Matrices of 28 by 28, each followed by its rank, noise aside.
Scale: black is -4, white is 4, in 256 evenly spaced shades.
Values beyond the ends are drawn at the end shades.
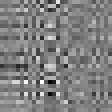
two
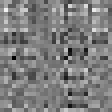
three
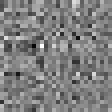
four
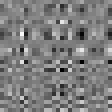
two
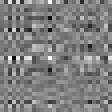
two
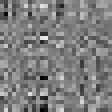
three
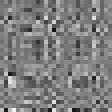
three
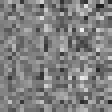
three
